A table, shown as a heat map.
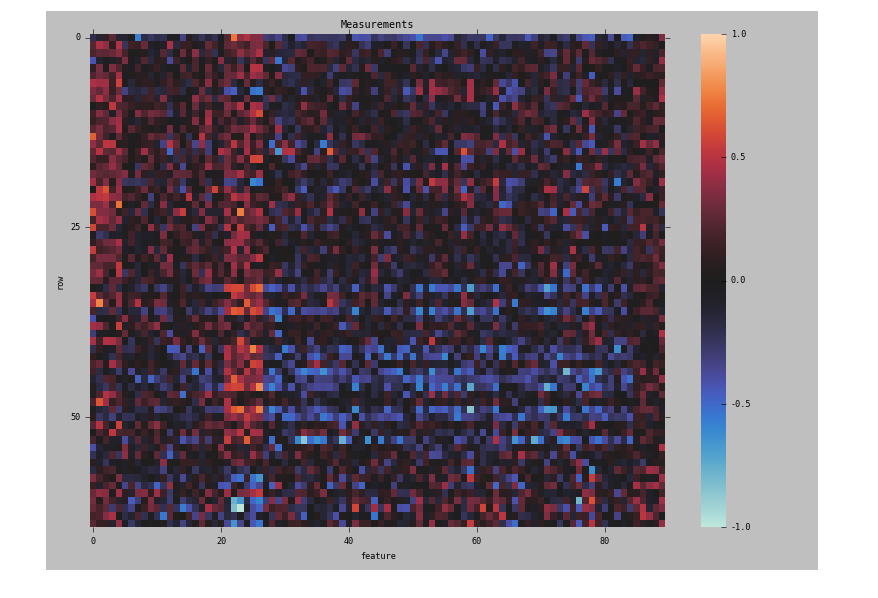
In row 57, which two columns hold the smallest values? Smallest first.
78, 59
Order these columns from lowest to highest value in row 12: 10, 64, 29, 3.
64, 10, 3, 29
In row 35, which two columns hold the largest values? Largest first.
1, 24
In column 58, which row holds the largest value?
15
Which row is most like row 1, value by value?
24
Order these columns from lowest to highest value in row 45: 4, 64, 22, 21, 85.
64, 4, 85, 21, 22
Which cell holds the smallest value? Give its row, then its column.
62, 23
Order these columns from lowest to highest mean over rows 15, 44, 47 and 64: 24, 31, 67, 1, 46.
46, 67, 31, 1, 24
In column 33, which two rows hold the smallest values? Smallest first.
53, 44
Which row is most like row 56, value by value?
26
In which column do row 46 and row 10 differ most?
77
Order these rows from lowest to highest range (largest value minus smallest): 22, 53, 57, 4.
4, 57, 22, 53
